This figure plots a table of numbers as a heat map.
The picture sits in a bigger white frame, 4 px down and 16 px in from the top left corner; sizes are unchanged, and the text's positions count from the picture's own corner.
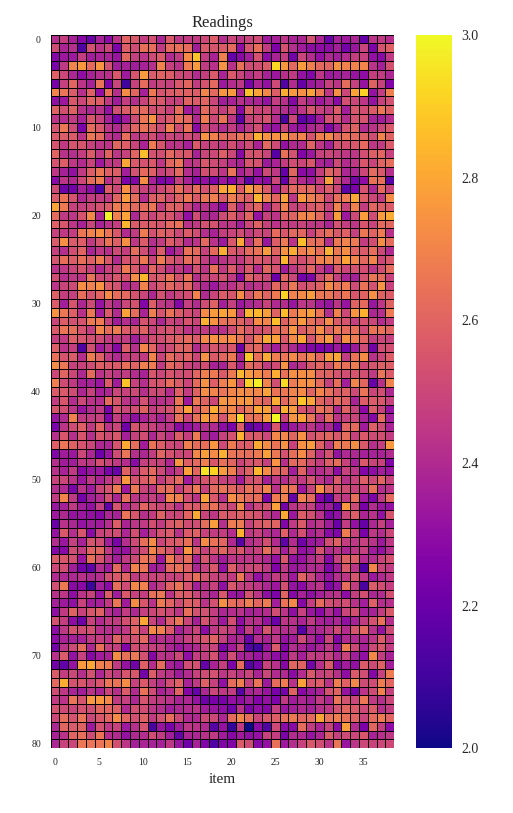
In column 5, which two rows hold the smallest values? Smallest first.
17, 47
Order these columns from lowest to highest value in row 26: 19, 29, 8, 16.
19, 16, 29, 8
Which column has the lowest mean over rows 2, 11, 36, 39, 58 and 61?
36
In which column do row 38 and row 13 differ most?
25
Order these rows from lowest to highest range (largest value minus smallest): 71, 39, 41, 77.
77, 41, 71, 39
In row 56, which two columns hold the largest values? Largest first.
21, 33
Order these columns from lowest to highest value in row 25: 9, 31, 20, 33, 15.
20, 9, 15, 31, 33
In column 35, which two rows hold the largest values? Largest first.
6, 31
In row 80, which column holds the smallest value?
18
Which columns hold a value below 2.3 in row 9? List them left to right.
7, 21, 26, 28, 29
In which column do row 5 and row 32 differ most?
28
